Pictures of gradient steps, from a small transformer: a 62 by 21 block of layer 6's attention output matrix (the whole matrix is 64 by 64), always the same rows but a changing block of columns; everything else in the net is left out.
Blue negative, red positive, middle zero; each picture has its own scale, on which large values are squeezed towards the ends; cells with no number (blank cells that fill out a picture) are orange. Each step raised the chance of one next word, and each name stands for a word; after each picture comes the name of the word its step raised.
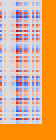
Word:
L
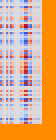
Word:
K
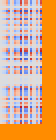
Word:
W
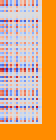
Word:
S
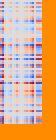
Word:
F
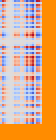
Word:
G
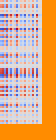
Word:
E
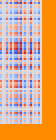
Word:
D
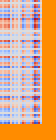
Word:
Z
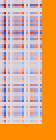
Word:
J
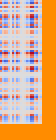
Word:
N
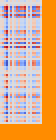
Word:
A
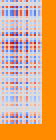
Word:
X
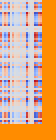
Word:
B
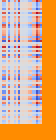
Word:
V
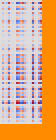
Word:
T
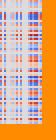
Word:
L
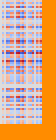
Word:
N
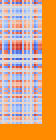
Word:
D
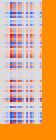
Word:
B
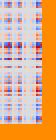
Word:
F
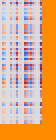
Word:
D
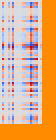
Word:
F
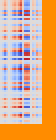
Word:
W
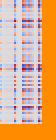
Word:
S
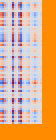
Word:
B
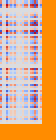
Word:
J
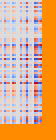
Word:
F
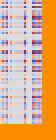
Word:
N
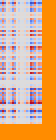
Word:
T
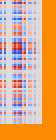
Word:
D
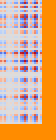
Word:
N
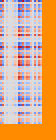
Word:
G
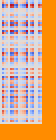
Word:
J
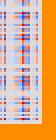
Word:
L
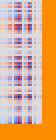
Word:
Z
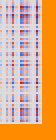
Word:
A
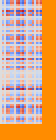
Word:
W
